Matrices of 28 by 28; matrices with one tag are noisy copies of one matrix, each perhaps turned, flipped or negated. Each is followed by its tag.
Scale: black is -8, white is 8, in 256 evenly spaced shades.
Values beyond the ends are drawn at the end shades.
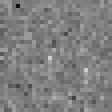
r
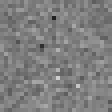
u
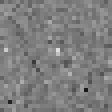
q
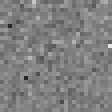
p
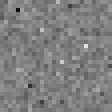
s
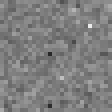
q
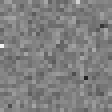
p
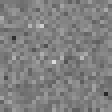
r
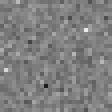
s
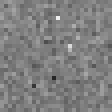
u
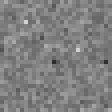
q
